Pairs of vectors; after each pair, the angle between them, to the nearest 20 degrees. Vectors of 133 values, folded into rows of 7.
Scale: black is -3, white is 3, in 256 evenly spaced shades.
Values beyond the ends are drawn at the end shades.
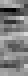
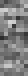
140 degrees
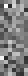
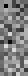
120 degrees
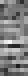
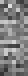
40 degrees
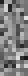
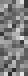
80 degrees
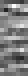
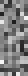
100 degrees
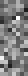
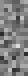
120 degrees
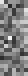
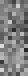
120 degrees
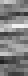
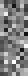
100 degrees
